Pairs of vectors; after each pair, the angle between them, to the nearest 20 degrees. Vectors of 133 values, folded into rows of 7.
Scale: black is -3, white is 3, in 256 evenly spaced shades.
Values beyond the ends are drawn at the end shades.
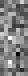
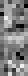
60 degrees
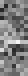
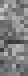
160 degrees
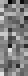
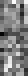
120 degrees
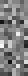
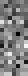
160 degrees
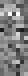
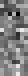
160 degrees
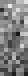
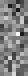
140 degrees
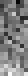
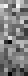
140 degrees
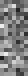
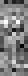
80 degrees
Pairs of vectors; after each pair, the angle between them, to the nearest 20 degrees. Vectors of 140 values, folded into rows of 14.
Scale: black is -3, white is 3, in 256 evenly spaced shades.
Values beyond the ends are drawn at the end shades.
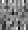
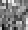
80 degrees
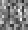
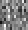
120 degrees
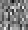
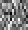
120 degrees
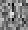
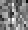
140 degrees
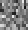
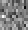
40 degrees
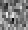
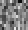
60 degrees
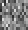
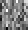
40 degrees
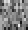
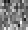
160 degrees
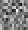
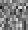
60 degrees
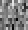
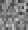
140 degrees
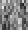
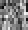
140 degrees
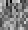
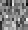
60 degrees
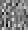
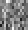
60 degrees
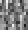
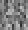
120 degrees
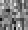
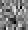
60 degrees
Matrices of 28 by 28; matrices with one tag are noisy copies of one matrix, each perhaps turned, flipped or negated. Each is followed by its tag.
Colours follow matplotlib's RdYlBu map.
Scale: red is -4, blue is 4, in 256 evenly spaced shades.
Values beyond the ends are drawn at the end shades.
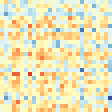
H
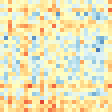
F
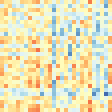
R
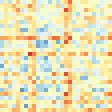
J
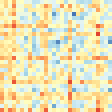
H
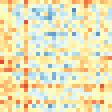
F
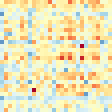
H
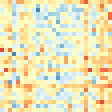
F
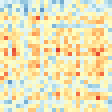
F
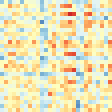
J
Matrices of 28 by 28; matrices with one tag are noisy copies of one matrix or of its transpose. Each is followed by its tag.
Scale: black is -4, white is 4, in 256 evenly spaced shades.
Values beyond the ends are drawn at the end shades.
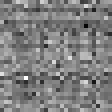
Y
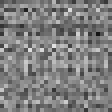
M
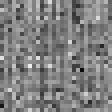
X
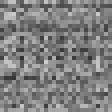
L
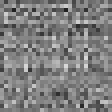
M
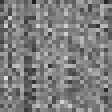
M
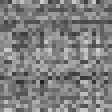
Y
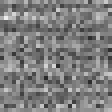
L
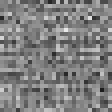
X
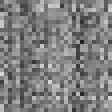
Y
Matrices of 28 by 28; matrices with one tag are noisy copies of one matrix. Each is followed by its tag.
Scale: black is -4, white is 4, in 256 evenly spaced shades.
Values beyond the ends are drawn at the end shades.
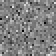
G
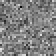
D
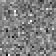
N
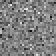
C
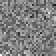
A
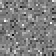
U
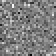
G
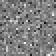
G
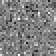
A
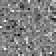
U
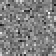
A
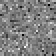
U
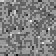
N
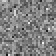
N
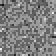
D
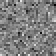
A
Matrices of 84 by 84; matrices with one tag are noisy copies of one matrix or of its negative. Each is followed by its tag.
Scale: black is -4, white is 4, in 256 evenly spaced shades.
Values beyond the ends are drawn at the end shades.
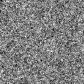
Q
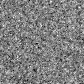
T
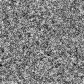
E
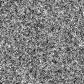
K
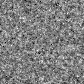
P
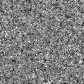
P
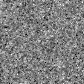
Q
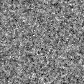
P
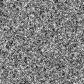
Q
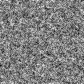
E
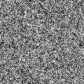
K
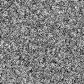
K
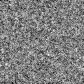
E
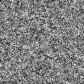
E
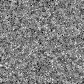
E
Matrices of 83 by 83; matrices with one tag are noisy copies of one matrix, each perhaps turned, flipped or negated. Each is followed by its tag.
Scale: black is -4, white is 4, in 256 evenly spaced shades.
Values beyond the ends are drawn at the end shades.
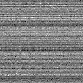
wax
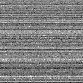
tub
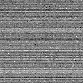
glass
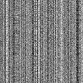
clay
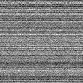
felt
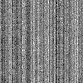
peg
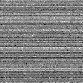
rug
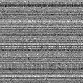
clay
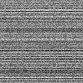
glass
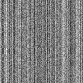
felt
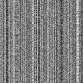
clay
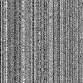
tub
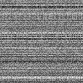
clay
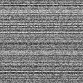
glass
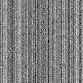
felt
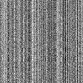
wax
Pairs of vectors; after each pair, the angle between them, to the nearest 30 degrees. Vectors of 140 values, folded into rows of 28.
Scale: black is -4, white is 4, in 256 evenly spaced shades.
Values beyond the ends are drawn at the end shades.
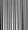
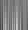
30 degrees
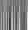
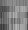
120 degrees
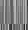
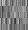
60 degrees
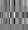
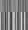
90 degrees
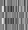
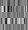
60 degrees
